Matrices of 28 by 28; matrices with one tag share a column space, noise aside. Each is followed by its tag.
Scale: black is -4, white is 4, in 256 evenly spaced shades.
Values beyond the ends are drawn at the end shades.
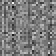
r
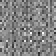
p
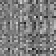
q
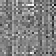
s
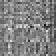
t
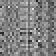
p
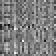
t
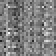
p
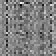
r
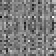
q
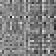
q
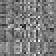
t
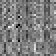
t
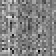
q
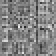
t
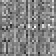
t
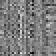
s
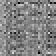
r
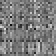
t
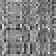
t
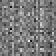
p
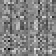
q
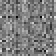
q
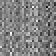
p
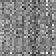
s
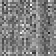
s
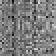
q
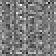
r
